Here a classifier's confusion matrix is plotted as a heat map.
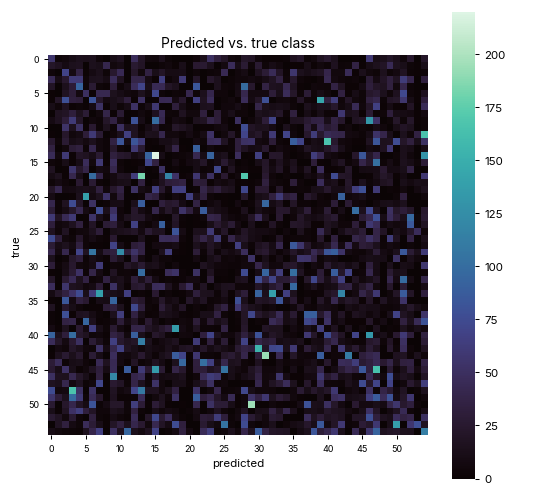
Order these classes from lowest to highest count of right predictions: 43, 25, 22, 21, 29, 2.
25, 21, 29, 2, 22, 43
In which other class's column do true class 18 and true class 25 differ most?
23
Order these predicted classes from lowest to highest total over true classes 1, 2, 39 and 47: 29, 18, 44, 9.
29, 44, 9, 18
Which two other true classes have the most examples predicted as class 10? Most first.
28, 12
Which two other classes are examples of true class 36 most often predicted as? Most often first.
12, 27
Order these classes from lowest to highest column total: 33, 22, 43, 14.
14, 43, 22, 33
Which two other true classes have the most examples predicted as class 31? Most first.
43, 21
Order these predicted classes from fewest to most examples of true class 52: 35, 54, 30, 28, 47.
35, 30, 47, 54, 28
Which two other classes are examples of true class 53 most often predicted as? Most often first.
50, 25
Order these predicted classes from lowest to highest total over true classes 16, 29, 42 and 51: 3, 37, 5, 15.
15, 5, 37, 3
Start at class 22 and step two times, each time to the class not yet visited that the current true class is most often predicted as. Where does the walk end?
19
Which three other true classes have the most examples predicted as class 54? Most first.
11, 14, 38
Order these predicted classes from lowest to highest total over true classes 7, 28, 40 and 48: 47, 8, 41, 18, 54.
8, 18, 47, 54, 41
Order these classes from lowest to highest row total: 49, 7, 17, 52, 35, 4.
7, 35, 4, 52, 17, 49
